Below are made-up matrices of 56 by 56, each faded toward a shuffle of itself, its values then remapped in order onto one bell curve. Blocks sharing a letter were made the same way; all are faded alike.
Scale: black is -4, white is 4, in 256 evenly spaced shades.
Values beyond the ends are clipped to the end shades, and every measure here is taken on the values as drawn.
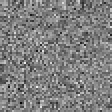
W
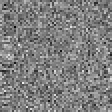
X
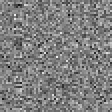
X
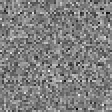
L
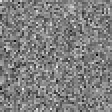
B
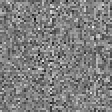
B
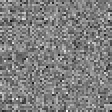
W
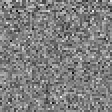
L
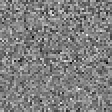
L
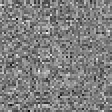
X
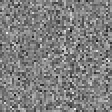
B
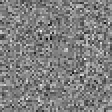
W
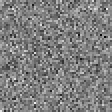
B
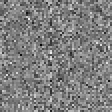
B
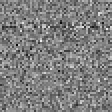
L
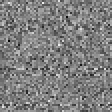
L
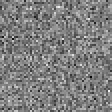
W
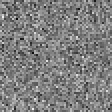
B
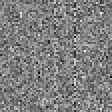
B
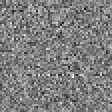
L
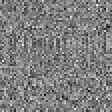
X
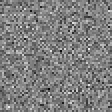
X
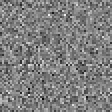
X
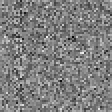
B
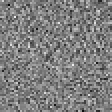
W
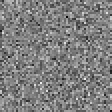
B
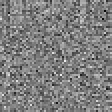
W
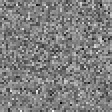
L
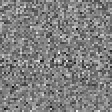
L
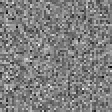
B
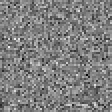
L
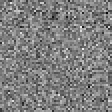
W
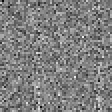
B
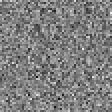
W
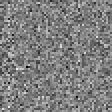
B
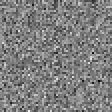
B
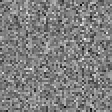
B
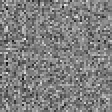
B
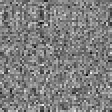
W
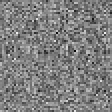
W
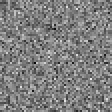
L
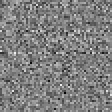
L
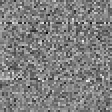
L
